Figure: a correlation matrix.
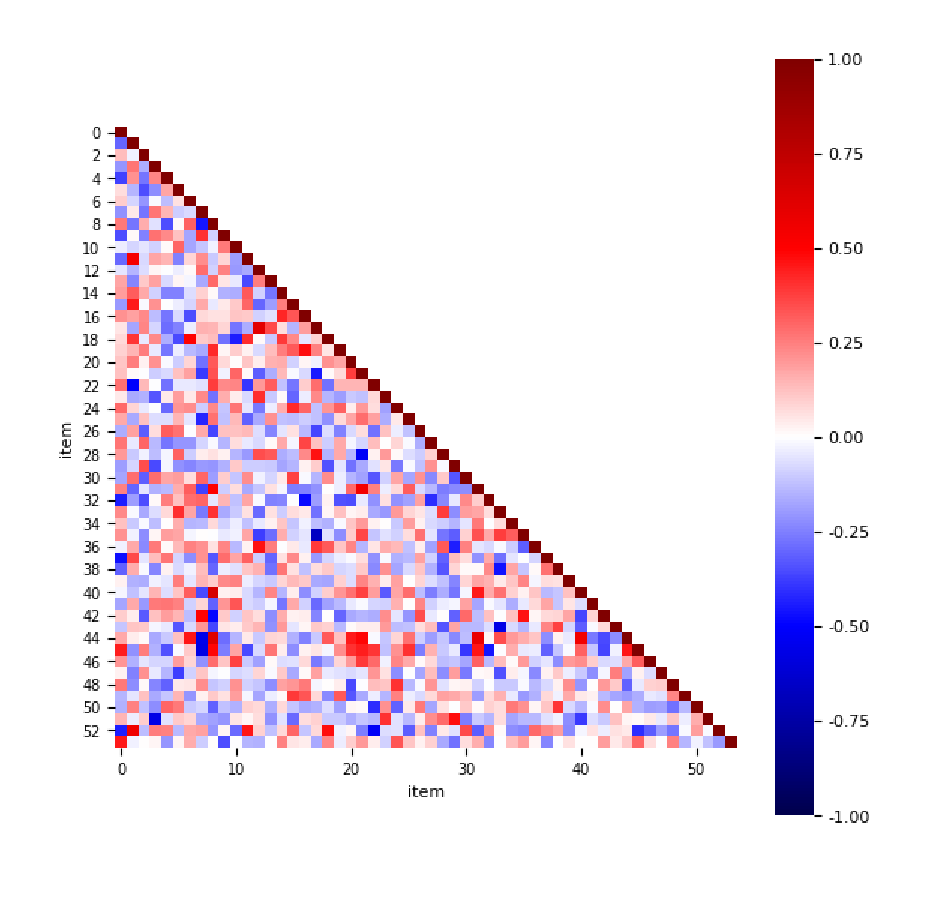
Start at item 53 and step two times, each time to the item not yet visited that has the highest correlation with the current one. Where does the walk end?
45
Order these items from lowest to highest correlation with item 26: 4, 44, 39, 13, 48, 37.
13, 44, 48, 39, 37, 4
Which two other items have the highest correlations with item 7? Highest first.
42, 9
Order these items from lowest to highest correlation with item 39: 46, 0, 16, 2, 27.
2, 27, 0, 16, 46
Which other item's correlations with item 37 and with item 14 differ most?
0
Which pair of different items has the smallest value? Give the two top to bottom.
17, 35
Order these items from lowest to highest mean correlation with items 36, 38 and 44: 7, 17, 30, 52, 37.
7, 37, 30, 17, 52
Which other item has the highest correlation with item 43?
38
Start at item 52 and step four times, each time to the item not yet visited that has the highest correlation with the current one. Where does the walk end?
6
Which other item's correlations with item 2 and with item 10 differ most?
5
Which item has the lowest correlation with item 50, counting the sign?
22
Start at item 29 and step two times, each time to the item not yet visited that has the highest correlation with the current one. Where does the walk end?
23
